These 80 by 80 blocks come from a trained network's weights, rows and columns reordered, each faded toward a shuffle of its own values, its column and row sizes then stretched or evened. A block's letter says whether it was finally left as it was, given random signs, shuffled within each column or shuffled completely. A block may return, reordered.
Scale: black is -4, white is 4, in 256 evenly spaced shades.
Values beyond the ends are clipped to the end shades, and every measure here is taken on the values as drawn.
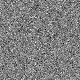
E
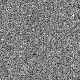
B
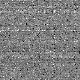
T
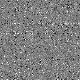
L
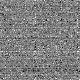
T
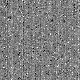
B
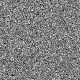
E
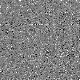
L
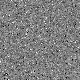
E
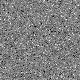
E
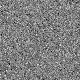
E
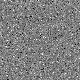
E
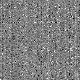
T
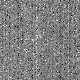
B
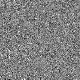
L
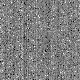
B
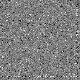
L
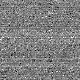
T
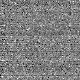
T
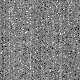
B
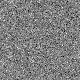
E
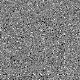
L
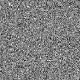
T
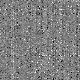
T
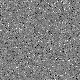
E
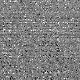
T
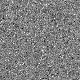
E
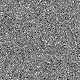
E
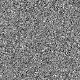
L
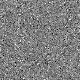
B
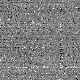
T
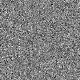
B
